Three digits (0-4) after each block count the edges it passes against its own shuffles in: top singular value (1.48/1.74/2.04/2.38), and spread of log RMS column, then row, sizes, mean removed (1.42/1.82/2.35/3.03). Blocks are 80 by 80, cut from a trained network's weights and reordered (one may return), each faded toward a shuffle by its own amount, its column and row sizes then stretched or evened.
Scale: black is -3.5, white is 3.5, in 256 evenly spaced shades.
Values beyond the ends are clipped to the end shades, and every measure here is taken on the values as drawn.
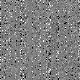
1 4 0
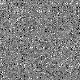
1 2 1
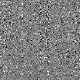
0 2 2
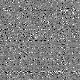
1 1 3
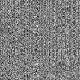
3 2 0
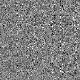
0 3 1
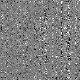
1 4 1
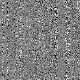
0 4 1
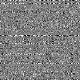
2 0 4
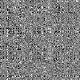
3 3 3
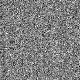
0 0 0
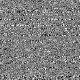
0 0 4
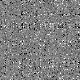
1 2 2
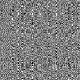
4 3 1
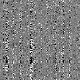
3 4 0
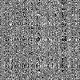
3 3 2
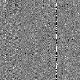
3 3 0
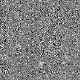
0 3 2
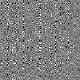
2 3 1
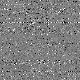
1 0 3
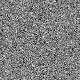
0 1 0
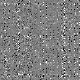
1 4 1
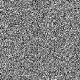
2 1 1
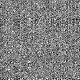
2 0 2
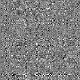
3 3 3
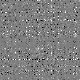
1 2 3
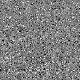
2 0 2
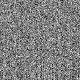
1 0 1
